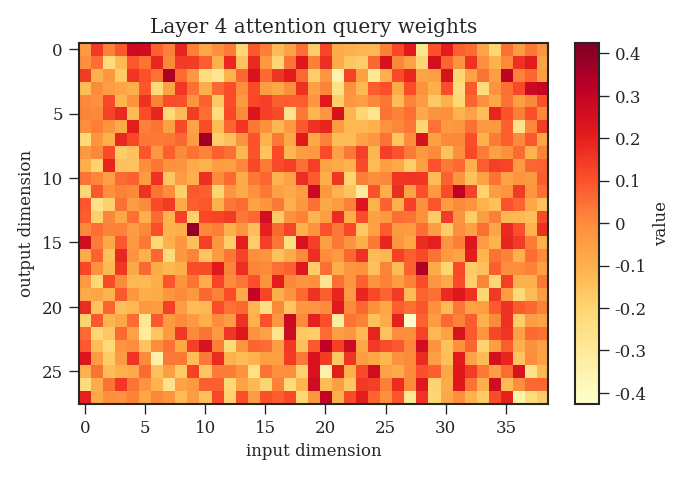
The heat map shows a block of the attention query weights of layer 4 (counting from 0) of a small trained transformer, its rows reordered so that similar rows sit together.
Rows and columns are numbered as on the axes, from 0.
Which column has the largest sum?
35
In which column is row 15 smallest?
17
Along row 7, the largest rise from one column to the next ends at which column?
10
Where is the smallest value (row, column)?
21, 27
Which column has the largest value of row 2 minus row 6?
7
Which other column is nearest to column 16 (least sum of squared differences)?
2
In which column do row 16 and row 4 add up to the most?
32
